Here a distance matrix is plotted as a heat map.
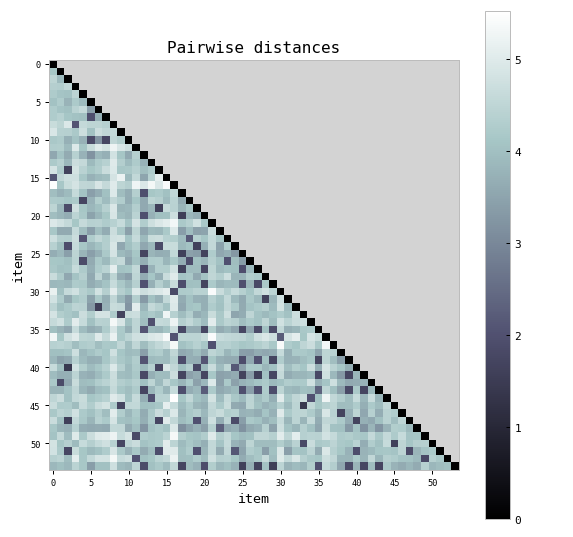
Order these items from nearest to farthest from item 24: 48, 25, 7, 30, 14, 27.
14, 25, 48, 27, 7, 30
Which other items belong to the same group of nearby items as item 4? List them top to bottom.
18, 23, 26
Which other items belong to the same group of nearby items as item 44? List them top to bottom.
13, 34
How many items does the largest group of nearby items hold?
11
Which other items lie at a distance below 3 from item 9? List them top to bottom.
33, 45, 50
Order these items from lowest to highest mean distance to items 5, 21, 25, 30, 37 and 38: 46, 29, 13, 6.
29, 46, 6, 13
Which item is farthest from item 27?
8
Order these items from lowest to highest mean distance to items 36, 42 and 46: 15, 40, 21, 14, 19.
19, 40, 14, 15, 21
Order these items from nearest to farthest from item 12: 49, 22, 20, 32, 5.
20, 5, 22, 32, 49
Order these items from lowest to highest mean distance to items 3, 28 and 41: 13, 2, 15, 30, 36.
2, 13, 15, 30, 36
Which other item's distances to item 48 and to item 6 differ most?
32
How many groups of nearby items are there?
16
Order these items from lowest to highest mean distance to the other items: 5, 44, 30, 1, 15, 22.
5, 22, 1, 44, 15, 30
